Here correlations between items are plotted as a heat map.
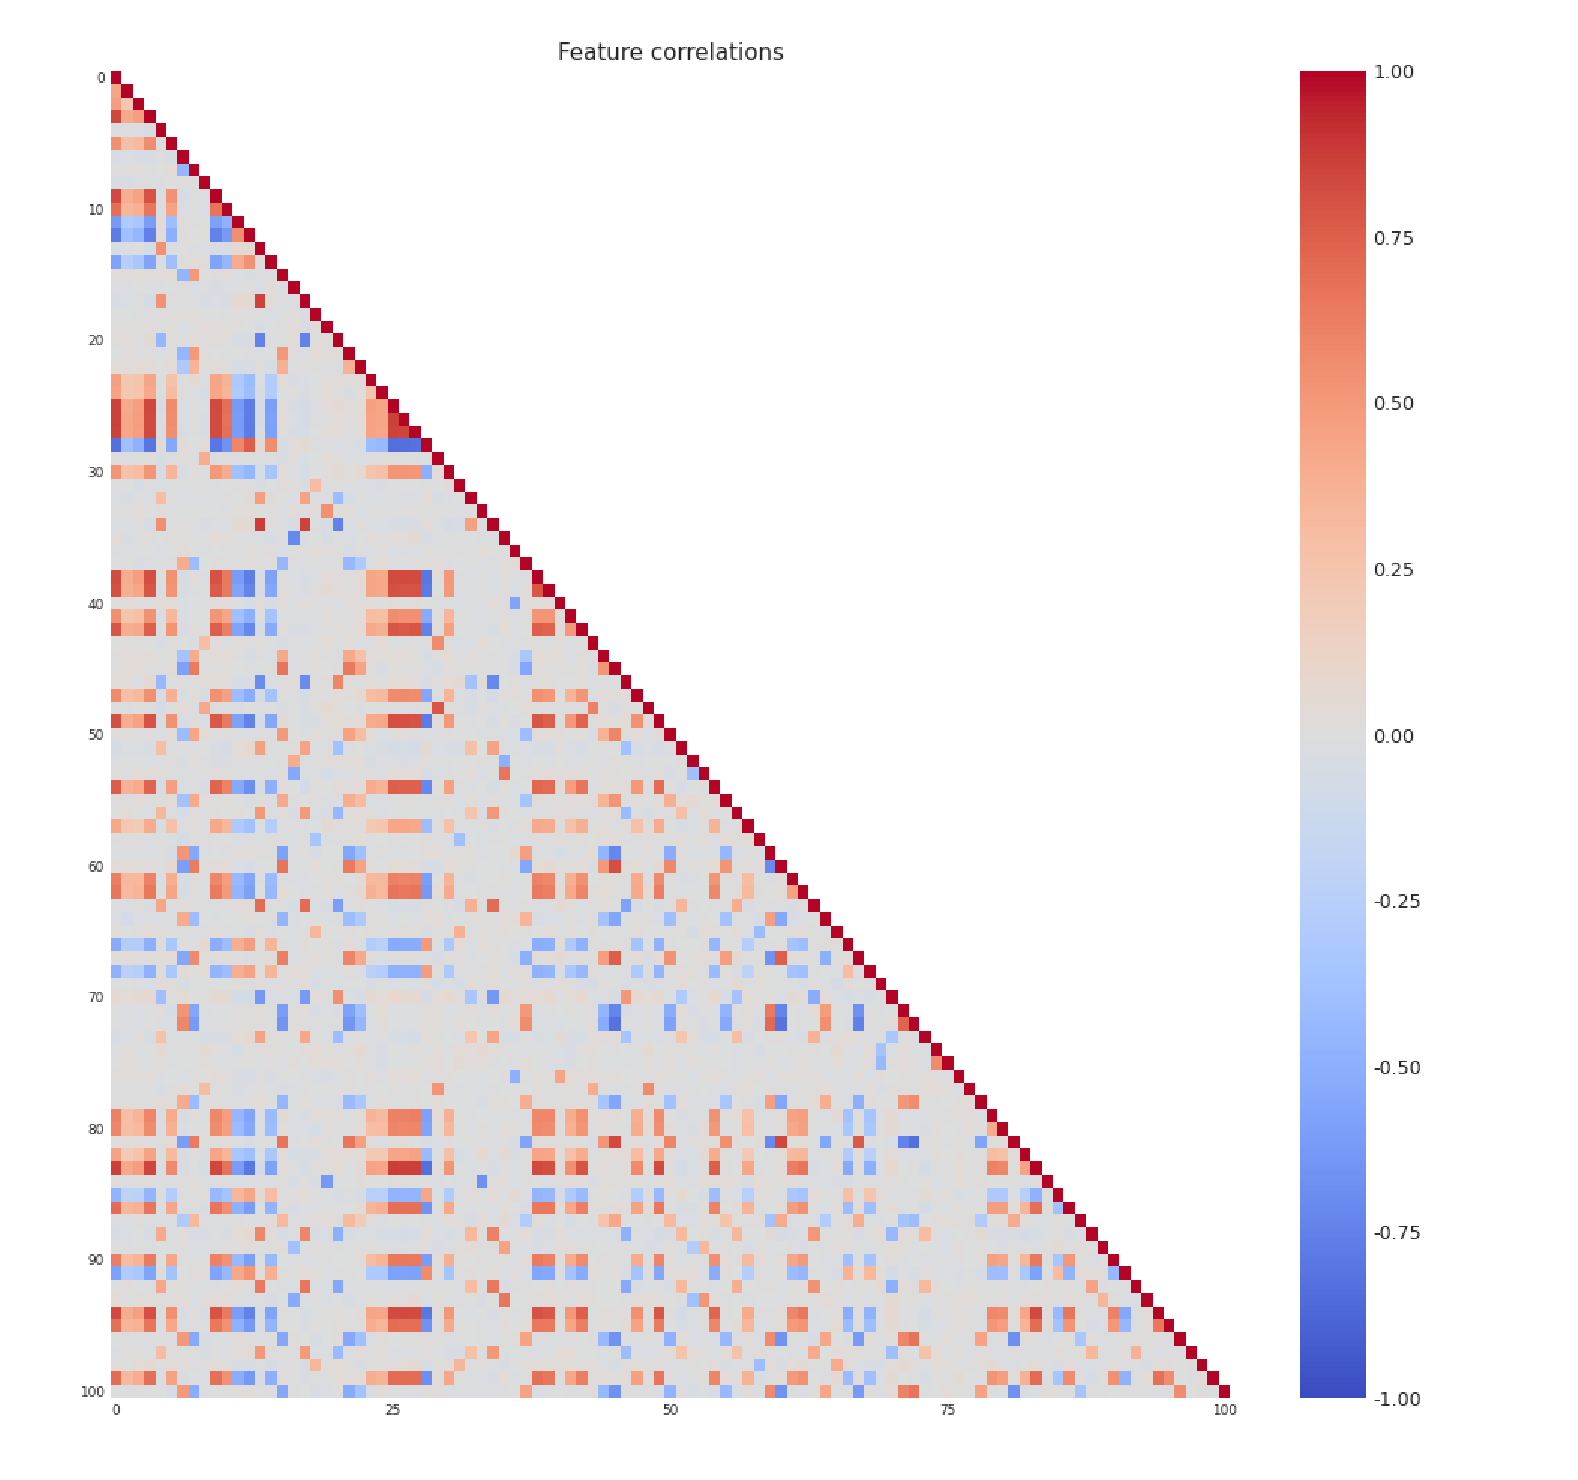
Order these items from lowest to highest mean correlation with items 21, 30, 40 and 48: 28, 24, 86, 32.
28, 32, 24, 86
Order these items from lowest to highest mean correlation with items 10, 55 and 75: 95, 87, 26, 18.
18, 87, 95, 26
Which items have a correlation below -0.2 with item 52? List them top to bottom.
35, 53, 89, 93
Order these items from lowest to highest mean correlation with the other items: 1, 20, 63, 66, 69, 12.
12, 66, 20, 69, 63, 1
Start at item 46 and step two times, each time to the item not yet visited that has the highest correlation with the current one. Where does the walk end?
70
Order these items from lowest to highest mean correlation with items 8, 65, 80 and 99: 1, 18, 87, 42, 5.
87, 18, 1, 5, 42
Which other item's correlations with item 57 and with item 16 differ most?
35
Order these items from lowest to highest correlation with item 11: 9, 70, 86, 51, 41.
9, 86, 41, 70, 51
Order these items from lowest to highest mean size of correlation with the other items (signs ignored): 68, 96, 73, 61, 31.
31, 73, 96, 68, 61
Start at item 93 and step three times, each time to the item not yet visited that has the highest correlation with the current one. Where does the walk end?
89
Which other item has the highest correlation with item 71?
72
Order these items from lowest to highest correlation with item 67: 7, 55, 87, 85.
85, 87, 55, 7
